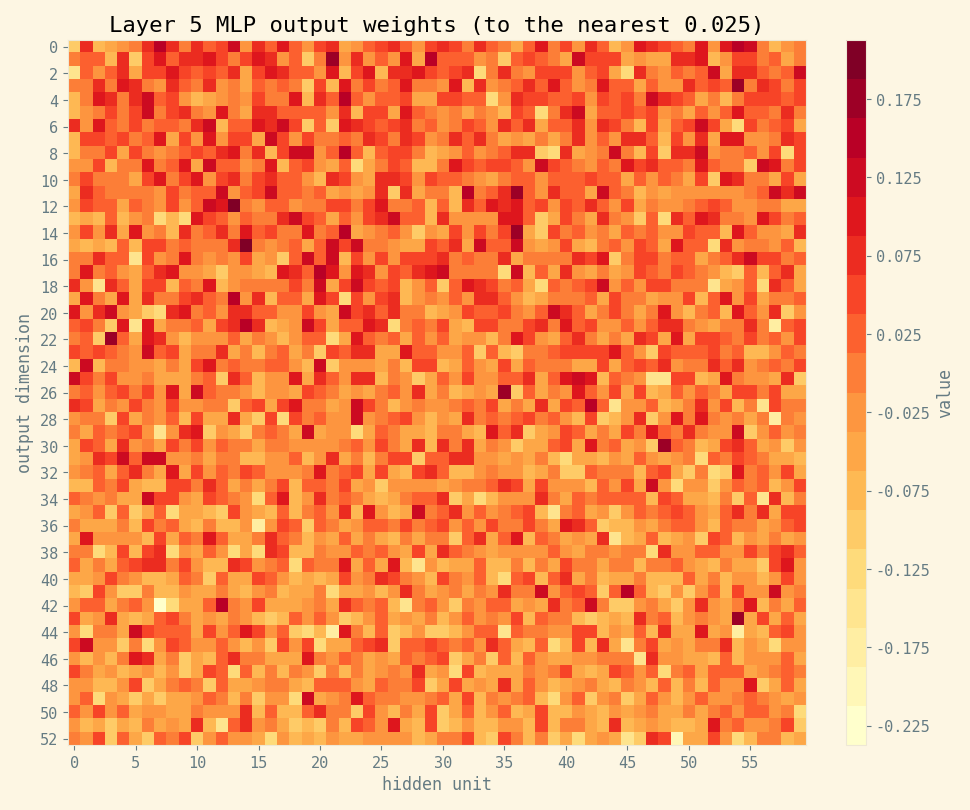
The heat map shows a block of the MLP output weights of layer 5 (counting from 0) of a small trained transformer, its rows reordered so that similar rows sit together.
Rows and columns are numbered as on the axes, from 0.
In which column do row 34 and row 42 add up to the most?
12
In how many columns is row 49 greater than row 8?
14
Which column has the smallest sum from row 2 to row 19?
0
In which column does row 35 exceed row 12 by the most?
31
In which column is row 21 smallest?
57
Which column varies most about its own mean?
54
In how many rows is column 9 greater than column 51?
22
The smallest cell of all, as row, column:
42, 7
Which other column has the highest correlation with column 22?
5
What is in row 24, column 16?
0.025
